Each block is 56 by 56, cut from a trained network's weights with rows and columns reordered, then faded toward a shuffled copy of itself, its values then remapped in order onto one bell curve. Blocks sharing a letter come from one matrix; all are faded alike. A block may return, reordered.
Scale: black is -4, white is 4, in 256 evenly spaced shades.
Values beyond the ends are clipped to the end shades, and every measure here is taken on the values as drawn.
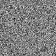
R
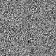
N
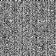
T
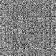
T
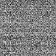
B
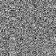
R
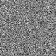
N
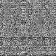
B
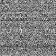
B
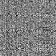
T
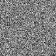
N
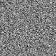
N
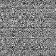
B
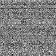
B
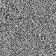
N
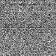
B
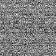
B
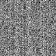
T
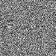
N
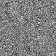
N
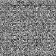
B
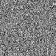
N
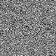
R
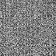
T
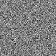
N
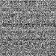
B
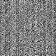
T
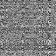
B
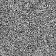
N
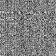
T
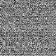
B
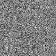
N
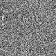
N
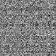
B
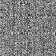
T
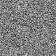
N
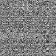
B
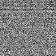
B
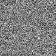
N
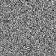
N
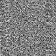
R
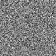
R
